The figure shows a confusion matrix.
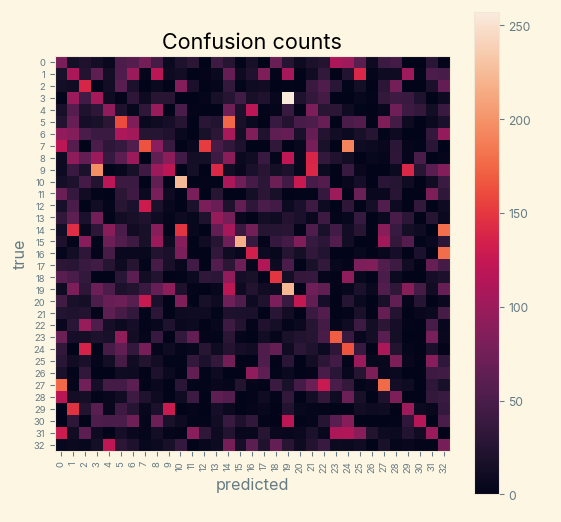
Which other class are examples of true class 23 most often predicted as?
5
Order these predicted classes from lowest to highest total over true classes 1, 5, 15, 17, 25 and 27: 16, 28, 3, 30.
30, 16, 3, 28
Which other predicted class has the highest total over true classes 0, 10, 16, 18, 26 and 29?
32
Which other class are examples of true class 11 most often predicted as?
23
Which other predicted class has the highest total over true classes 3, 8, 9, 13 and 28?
19
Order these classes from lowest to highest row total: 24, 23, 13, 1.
13, 23, 24, 1
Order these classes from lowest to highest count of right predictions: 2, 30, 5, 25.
25, 30, 2, 5
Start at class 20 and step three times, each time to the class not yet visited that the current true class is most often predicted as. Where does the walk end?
2
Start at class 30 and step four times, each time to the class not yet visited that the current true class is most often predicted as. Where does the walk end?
4
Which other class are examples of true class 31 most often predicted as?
0
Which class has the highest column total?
14
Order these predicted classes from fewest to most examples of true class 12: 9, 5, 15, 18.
9, 5, 18, 15
